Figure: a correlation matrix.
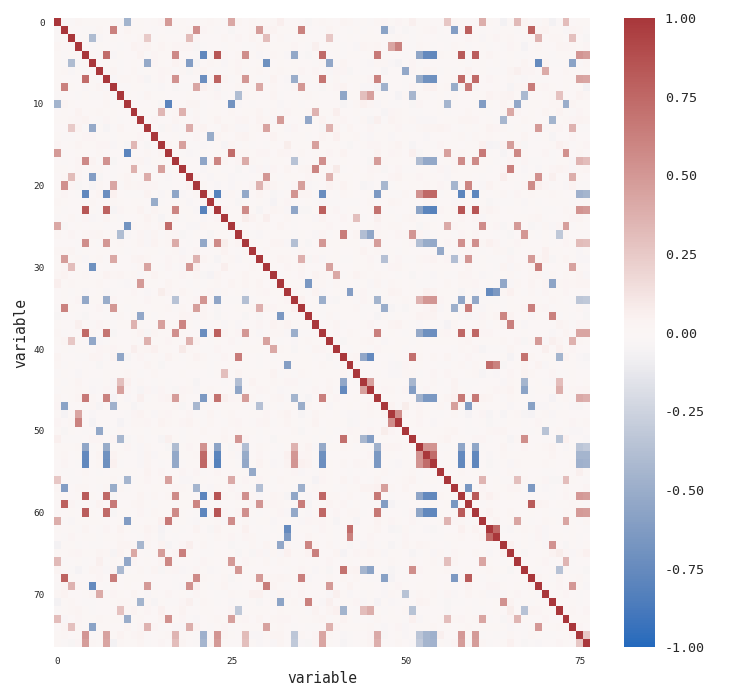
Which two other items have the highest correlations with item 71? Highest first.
36, 64
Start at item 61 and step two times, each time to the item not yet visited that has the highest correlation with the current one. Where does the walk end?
25
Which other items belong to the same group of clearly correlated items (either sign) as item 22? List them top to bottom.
14
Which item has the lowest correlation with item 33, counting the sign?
62
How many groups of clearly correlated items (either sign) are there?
14
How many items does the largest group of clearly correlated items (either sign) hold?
16
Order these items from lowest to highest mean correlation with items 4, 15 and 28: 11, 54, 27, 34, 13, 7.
54, 34, 13, 11, 27, 7
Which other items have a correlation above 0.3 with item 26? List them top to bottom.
41, 51, 67
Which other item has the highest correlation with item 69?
30
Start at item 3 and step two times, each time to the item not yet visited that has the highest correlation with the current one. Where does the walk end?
48
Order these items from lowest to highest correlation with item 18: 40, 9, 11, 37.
9, 40, 11, 37
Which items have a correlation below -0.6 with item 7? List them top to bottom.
21, 53, 54
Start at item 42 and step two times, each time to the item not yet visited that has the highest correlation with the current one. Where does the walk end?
63
